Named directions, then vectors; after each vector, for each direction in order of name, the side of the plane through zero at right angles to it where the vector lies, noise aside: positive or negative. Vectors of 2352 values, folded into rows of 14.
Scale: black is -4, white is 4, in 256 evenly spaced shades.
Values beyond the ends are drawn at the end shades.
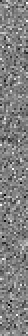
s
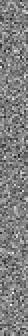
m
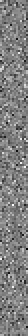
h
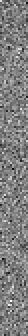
positive, positive, negative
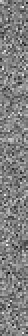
positive, negative, negative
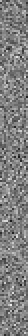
positive, positive, negative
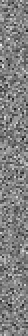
positive, negative, positive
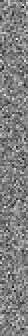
negative, positive, positive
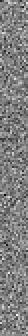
negative, positive, positive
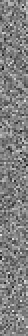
negative, positive, positive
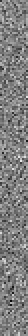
negative, negative, positive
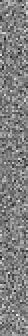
negative, positive, positive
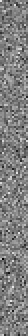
positive, positive, negative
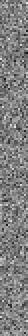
positive, negative, positive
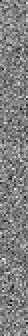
negative, negative, positive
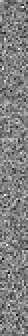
positive, negative, negative
